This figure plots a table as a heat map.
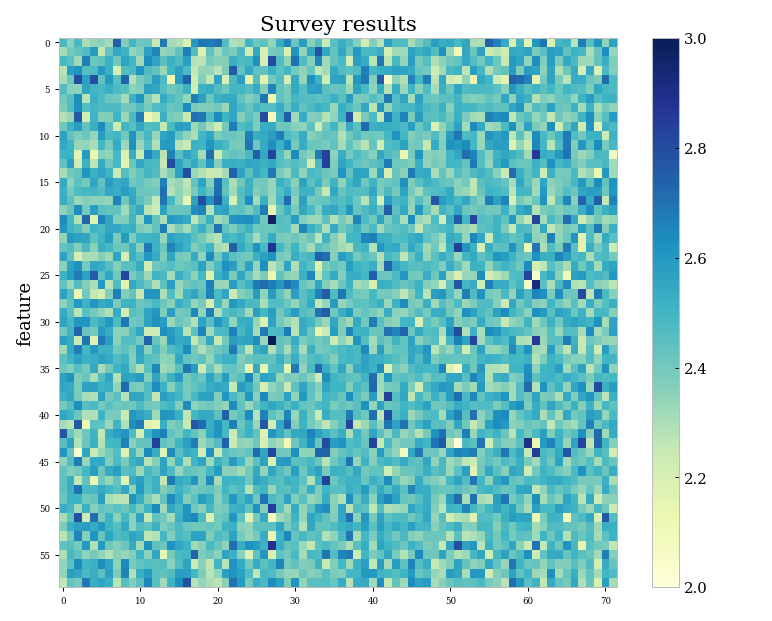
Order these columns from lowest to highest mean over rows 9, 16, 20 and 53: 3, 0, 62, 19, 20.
19, 3, 0, 62, 20
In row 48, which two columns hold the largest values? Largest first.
2, 45
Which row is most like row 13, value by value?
47
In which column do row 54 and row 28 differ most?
27
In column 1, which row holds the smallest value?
41
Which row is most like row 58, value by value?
14
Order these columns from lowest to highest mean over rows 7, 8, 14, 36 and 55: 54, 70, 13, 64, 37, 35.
13, 35, 64, 54, 70, 37
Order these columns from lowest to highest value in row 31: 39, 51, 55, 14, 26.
39, 14, 55, 26, 51
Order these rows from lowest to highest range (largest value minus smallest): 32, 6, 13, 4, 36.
36, 6, 13, 4, 32
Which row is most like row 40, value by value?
38
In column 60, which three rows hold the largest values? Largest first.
43, 25, 37
